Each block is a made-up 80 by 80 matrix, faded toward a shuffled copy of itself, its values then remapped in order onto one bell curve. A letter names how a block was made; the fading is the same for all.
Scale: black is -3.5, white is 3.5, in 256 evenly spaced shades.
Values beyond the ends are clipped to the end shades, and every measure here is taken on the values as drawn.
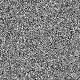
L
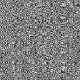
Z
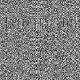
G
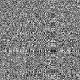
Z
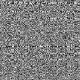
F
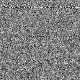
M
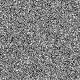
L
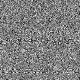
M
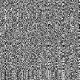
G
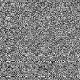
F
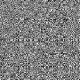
F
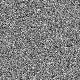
L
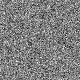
L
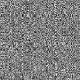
G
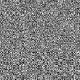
Z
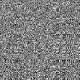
Z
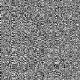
G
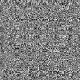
F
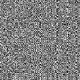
G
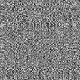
F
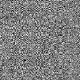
G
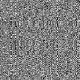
G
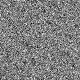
L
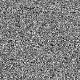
M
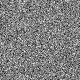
L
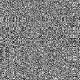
G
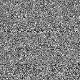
M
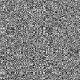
Z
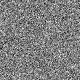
L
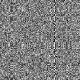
G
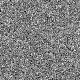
L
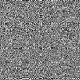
F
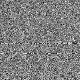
M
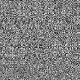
F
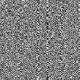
G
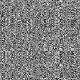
G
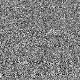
M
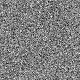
L
